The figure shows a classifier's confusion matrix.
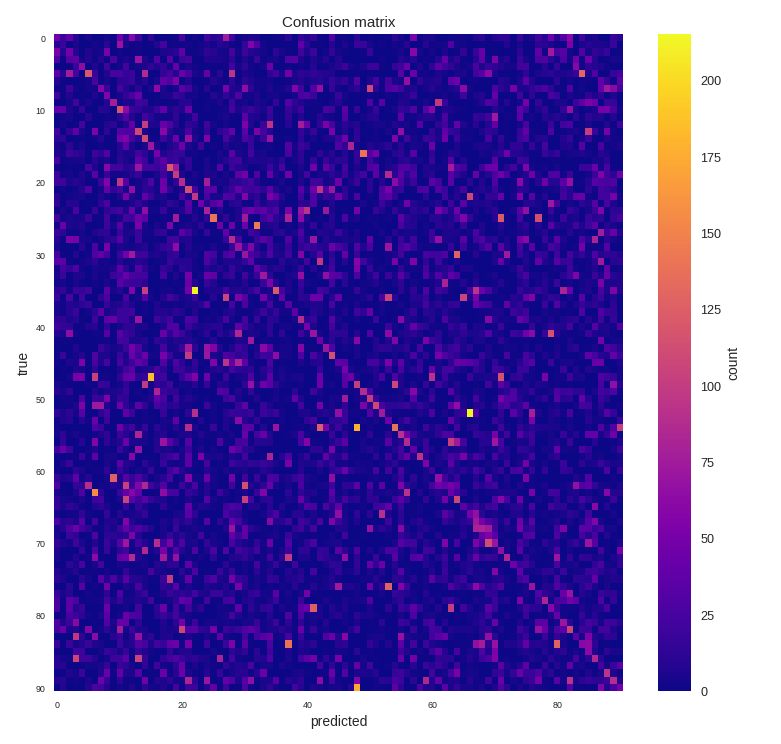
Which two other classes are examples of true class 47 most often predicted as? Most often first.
15, 71
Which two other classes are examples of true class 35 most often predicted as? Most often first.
22, 14
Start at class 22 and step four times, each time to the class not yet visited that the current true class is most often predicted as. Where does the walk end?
53
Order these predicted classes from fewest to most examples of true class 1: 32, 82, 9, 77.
9, 77, 32, 82
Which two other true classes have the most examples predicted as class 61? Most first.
9, 28
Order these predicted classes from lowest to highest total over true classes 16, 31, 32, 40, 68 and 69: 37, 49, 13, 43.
43, 37, 13, 49
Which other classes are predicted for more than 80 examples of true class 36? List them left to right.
27, 53, 65
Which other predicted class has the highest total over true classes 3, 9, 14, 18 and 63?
13
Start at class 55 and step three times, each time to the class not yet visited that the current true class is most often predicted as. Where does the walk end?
70
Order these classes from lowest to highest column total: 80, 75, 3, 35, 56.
35, 56, 3, 80, 75
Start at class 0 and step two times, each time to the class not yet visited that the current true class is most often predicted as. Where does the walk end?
87
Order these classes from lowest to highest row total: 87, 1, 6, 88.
1, 87, 6, 88
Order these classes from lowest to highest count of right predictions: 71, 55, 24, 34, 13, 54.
34, 71, 24, 55, 13, 54
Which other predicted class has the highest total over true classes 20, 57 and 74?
10
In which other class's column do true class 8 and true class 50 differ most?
46
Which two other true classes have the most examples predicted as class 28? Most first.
5, 68
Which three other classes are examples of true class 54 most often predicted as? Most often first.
48, 42, 90
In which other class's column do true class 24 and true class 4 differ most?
40
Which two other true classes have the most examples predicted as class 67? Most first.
35, 68
